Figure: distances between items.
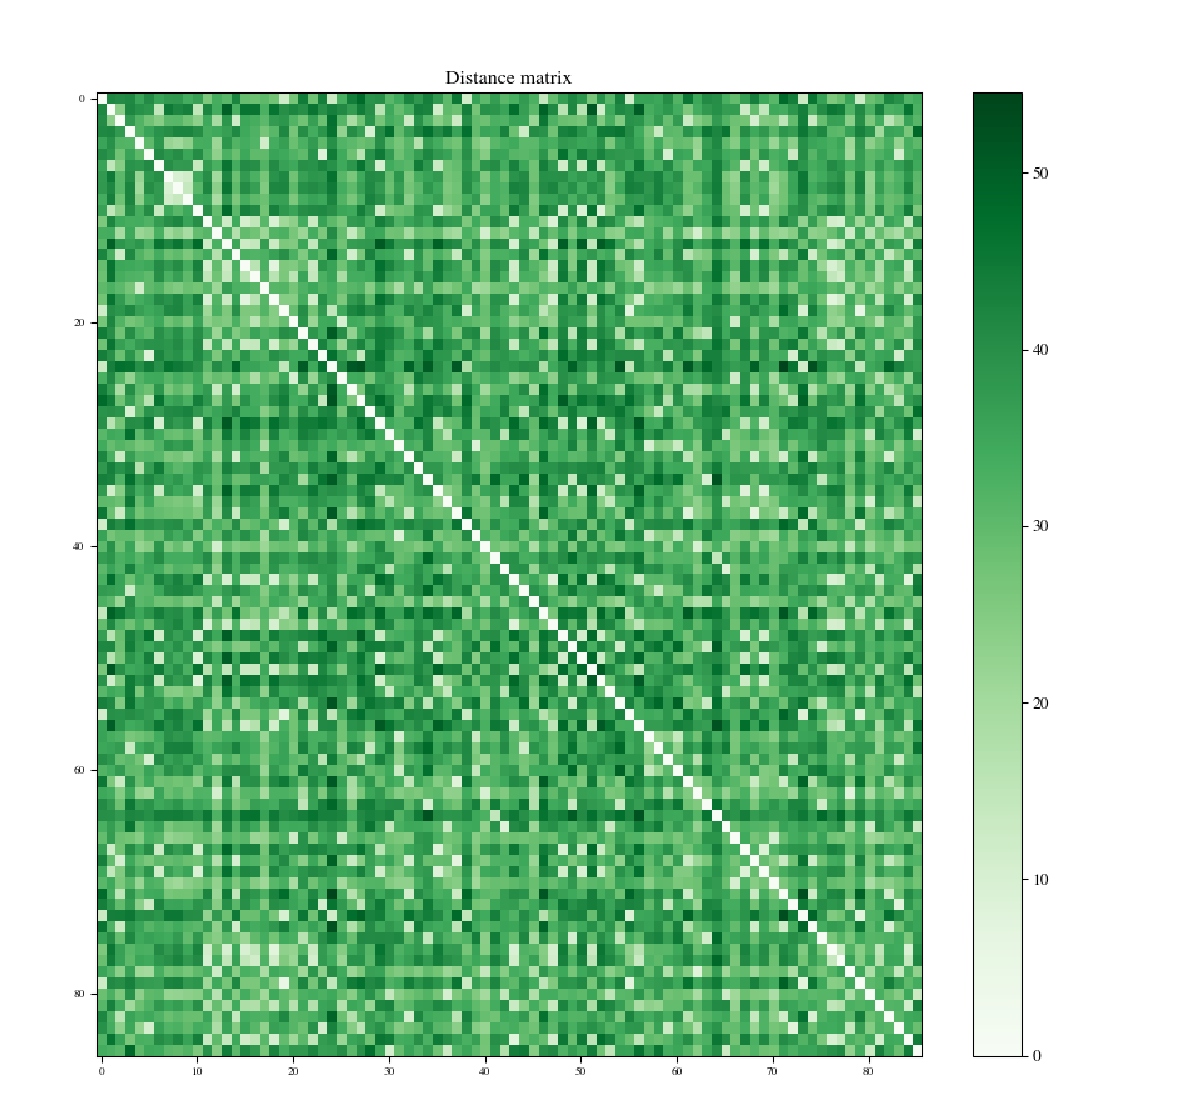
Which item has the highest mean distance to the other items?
64
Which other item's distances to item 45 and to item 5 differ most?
23
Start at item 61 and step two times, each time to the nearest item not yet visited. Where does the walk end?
68
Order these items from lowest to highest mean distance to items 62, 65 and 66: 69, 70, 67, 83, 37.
70, 83, 37, 69, 67
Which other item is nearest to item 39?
31
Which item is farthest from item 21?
24
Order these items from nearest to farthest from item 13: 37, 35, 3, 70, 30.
70, 3, 37, 30, 35
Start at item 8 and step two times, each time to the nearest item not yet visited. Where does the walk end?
9
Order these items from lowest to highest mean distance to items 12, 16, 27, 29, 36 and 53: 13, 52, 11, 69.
69, 52, 11, 13
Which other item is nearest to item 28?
3
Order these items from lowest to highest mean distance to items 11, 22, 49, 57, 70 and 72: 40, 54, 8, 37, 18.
18, 40, 37, 54, 8
